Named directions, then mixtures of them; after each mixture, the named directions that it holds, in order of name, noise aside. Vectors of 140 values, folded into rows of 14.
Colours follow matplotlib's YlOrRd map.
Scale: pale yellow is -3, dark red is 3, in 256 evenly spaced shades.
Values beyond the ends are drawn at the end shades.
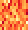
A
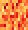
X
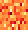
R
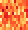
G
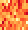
A.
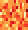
G, R, X.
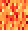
A, X.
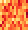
A, G, X.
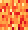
R, X.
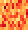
A, X.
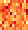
A, G, R.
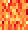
A.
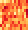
A, G, X.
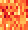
G.
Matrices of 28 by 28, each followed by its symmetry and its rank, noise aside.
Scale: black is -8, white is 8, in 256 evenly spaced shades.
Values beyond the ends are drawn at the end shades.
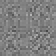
no symmetry, rank four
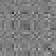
symmetric, rank three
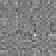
no symmetry, rank four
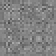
symmetric, rank four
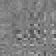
no symmetry, rank three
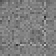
symmetric, rank four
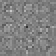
symmetric, rank five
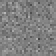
no symmetry, rank five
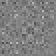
symmetric, rank four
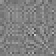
symmetric, rank three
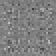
antisymmetric, rank four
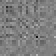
symmetric, rank three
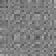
symmetric, rank three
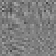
no symmetry, rank five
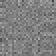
no symmetry, rank five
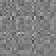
no symmetry, rank four
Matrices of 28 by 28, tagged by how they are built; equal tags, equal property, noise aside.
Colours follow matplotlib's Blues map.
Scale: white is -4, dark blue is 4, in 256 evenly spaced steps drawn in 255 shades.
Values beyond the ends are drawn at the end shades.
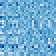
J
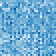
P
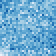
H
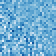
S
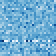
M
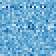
M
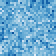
H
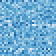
M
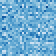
J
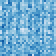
P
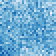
H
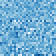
M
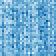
P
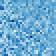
S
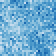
H
